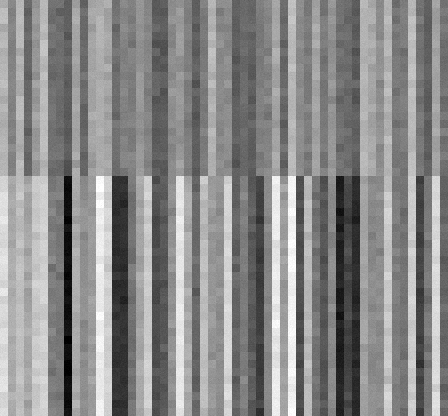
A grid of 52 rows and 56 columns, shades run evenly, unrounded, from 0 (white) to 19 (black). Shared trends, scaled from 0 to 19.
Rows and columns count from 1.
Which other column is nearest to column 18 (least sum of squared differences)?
10
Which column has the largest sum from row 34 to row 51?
9
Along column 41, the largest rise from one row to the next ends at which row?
23
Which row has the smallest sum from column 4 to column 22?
24
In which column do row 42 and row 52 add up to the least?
37
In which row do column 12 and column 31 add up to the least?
48
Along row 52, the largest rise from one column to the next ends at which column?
38
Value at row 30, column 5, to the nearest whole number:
5
